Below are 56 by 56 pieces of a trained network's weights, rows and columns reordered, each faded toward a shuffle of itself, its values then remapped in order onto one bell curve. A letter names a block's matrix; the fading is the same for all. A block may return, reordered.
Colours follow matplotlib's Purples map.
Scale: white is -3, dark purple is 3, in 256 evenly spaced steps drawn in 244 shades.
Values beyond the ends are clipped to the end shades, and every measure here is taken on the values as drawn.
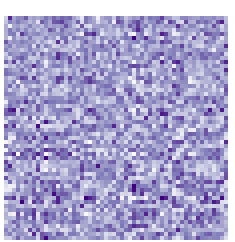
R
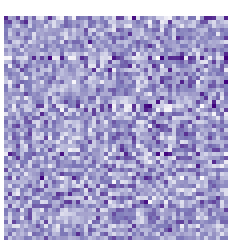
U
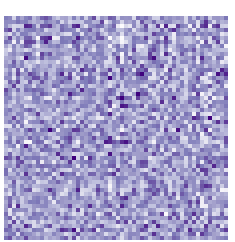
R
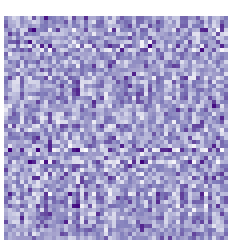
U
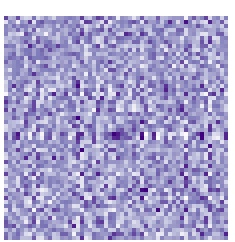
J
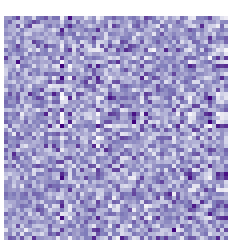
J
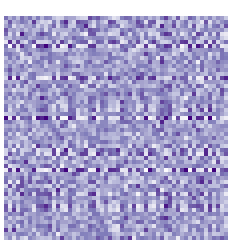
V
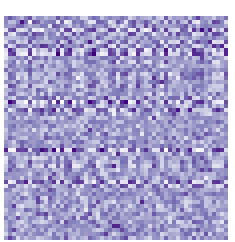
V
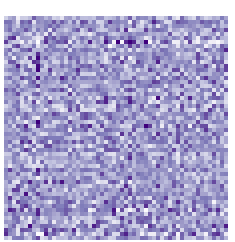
U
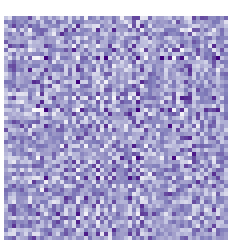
J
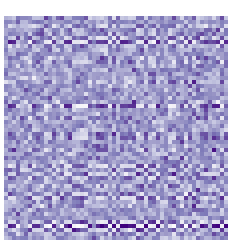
V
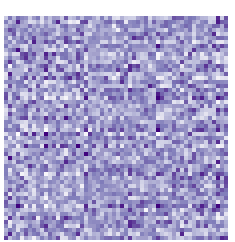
J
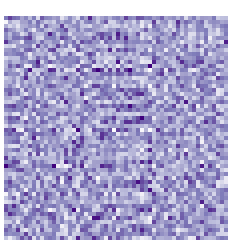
R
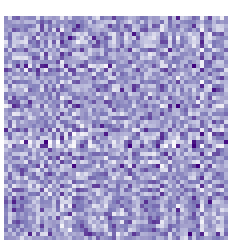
R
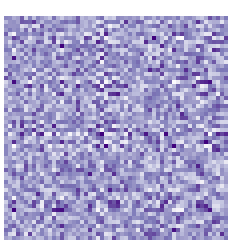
R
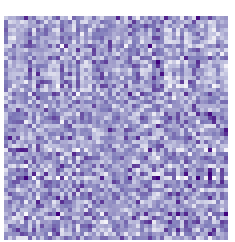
R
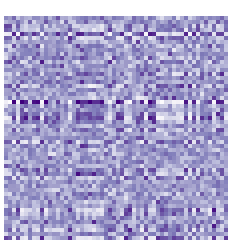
V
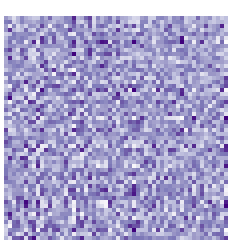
J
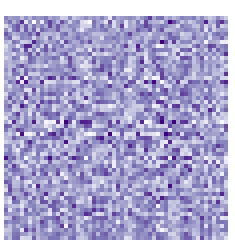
U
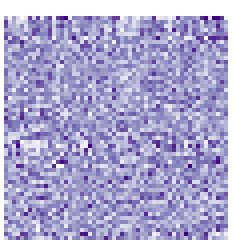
U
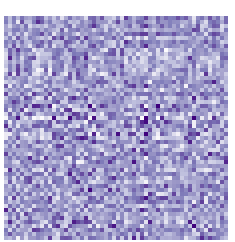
R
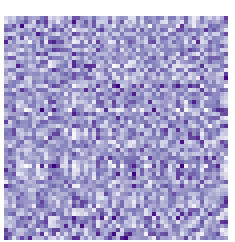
R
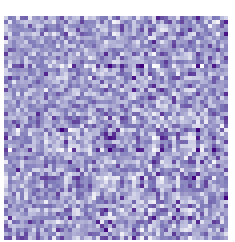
J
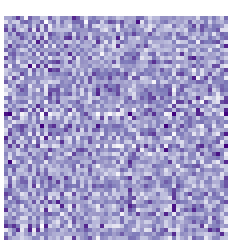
R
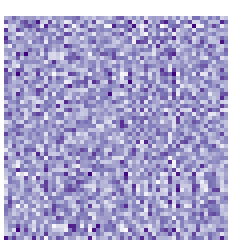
R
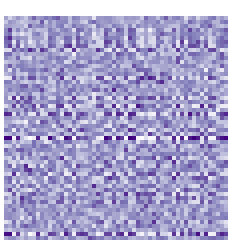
V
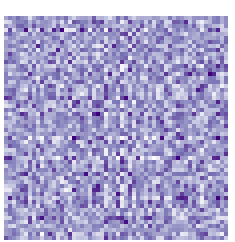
R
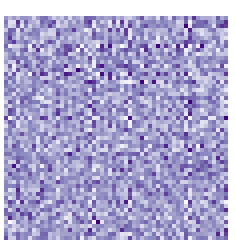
J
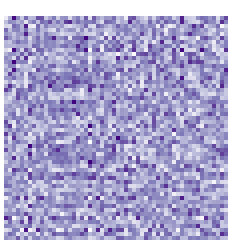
R
